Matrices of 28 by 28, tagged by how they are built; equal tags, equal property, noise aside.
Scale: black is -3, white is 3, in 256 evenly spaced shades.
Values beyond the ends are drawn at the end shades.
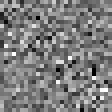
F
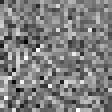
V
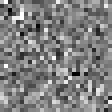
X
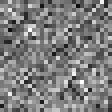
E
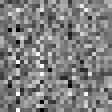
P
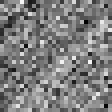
E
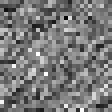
E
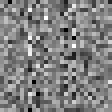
P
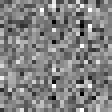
P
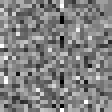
P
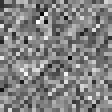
E
